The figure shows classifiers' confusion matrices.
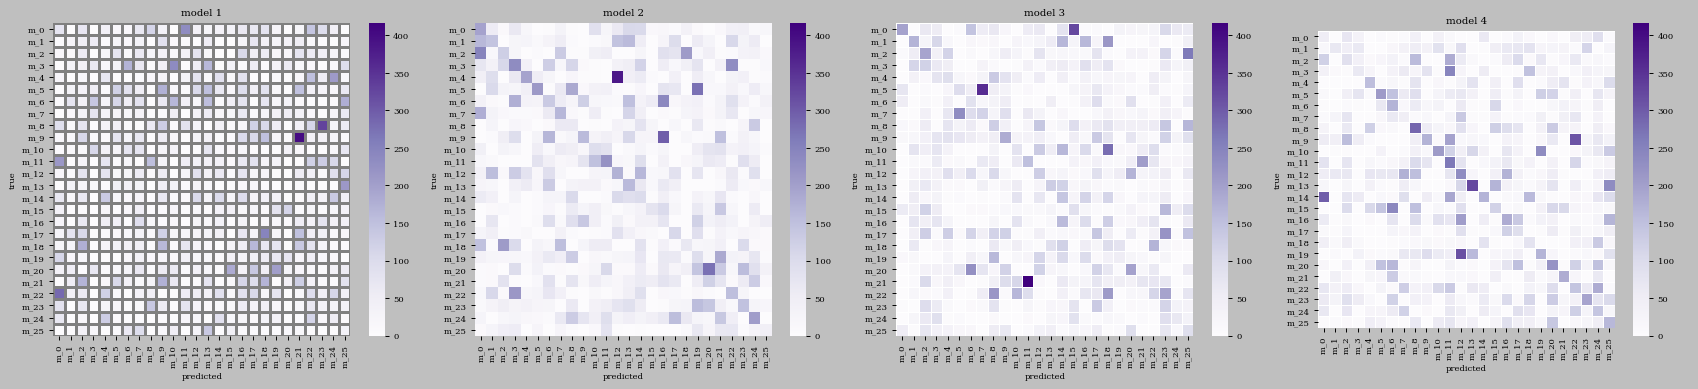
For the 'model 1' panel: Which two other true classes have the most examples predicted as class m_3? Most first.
m_6, m_10
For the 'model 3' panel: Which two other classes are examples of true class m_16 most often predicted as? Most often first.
m_14, m_18
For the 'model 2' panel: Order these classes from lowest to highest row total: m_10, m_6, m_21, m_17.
m_17, m_10, m_21, m_6
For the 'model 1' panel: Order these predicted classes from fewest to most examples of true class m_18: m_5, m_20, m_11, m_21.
m_20, m_5, m_11, m_21
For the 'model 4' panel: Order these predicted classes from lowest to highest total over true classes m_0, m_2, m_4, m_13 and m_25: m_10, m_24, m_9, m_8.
m_9, m_10, m_24, m_8
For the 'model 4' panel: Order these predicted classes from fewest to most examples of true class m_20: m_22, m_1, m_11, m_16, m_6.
m_1, m_11, m_16, m_22, m_6
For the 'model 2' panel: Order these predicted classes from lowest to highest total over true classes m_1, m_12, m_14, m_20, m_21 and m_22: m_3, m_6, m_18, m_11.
m_18, m_11, m_6, m_3
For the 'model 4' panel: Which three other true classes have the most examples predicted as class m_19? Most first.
m_10, m_5, m_2
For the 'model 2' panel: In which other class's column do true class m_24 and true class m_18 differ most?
m_2
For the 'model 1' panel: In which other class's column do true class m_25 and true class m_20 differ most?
m_19
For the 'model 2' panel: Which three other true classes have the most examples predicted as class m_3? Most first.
m_22, m_6, m_12
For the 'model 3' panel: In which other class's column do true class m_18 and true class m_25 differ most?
m_22
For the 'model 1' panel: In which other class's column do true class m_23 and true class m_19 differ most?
m_8
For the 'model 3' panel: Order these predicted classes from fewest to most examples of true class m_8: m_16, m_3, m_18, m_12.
m_3, m_16, m_18, m_12
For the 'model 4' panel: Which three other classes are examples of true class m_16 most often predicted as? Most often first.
m_12, m_25, m_17
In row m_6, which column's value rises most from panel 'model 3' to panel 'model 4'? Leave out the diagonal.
m_15
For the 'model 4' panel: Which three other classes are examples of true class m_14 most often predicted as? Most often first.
m_0, m_11, m_18
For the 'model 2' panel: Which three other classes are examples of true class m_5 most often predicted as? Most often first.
m_19, m_8, m_1
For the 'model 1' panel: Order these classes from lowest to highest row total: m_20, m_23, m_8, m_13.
m_13, m_23, m_20, m_8
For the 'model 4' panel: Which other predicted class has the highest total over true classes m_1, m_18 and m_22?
m_24
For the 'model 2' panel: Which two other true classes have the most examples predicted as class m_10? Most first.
m_11, m_0
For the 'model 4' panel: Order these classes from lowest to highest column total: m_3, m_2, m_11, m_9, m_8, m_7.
m_3, m_9, m_7, m_2, m_8, m_11
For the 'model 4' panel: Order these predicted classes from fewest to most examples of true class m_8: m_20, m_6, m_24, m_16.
m_6, m_24, m_16, m_20
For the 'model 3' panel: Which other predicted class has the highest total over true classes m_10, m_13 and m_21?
m_11
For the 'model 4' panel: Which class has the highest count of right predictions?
m_13
